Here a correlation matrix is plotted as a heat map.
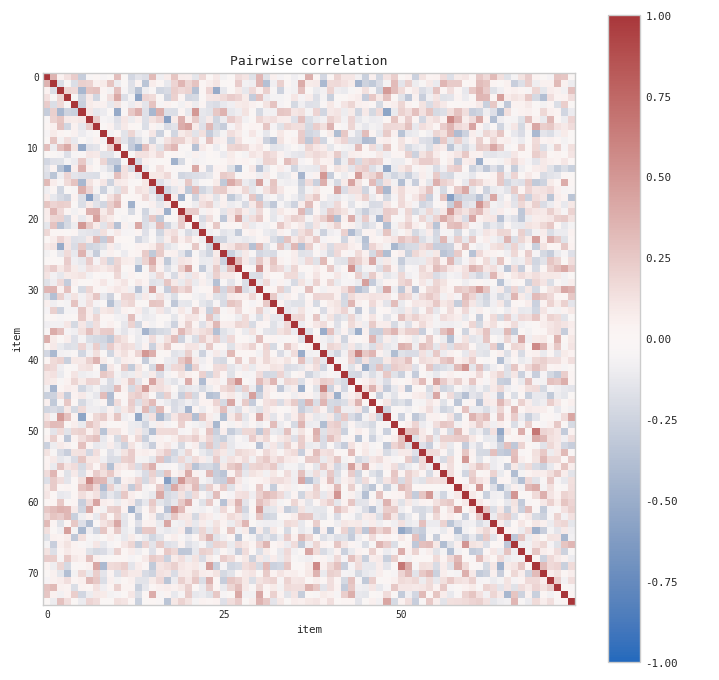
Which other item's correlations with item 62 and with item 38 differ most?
69
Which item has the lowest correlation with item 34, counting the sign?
61
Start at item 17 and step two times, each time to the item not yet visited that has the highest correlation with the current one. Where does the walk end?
10
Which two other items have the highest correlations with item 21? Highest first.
5, 13
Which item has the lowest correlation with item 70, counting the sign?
3
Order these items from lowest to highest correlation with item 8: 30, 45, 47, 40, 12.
47, 30, 40, 12, 45
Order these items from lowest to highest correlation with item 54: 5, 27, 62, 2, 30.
2, 62, 27, 30, 5
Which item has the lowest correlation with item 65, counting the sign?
73
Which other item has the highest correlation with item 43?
27
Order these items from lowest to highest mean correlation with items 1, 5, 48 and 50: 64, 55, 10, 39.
39, 64, 55, 10
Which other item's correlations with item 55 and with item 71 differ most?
45
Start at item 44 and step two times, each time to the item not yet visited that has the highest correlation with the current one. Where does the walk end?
14
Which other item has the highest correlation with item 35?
24
